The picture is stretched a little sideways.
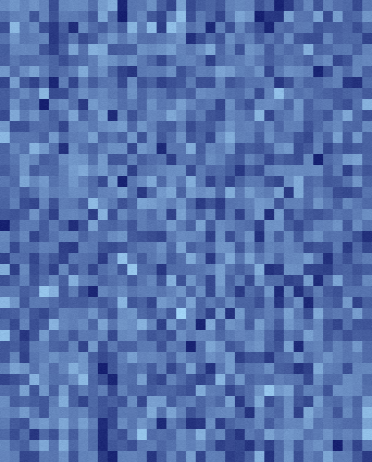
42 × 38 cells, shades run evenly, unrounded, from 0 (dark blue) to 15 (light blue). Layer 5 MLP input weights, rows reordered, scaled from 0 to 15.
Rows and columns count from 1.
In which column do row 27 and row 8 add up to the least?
29
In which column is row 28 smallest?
32
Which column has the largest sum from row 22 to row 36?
23
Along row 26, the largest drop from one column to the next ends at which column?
33
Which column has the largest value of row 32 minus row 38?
26
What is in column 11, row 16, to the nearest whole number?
10
